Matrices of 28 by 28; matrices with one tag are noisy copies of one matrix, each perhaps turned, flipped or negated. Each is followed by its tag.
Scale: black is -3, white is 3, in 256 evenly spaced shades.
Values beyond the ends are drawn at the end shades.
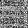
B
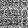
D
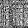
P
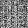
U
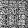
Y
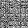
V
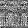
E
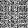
U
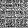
U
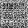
Y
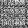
Y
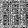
Y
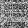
B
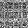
D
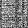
E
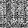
B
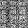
D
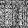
P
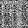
B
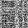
E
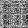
Y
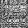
P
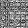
V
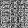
U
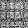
D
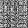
U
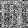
B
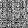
V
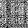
B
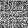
U
